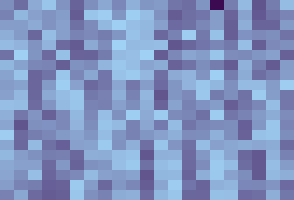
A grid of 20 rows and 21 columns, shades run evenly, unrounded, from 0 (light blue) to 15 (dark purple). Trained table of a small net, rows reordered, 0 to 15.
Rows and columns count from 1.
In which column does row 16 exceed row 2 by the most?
11
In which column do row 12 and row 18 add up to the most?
4
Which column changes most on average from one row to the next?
16
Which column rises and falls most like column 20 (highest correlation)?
13
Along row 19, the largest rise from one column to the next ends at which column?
14
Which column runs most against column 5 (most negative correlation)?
12
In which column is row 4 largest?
17
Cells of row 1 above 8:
3
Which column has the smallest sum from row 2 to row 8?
10
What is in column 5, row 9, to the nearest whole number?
0
